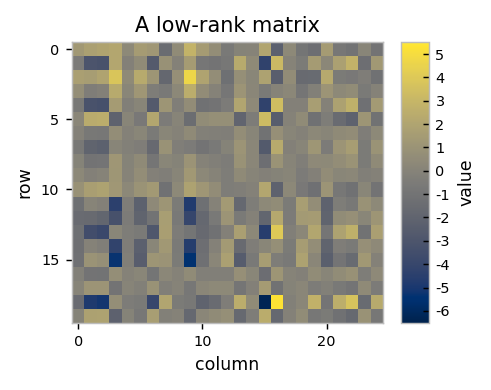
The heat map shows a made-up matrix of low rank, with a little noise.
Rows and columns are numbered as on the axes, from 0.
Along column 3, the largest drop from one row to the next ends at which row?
11
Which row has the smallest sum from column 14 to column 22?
5
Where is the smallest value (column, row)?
15, 18
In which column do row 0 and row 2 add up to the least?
16
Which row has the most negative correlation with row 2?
12
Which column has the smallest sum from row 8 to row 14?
9
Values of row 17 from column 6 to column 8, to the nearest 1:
1 0 0
